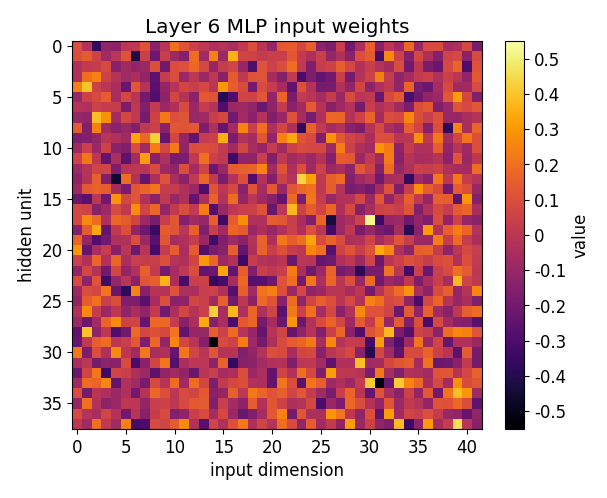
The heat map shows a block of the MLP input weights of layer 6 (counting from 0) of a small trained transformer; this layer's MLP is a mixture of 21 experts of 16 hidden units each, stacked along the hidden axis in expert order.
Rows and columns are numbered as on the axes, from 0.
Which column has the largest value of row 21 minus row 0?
2
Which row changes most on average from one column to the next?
37
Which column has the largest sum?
39
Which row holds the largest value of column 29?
31
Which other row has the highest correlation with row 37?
18
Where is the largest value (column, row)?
30, 17
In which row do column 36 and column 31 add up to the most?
20
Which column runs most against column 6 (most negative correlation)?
12
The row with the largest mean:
9
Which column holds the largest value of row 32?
26
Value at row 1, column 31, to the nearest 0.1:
-0.3
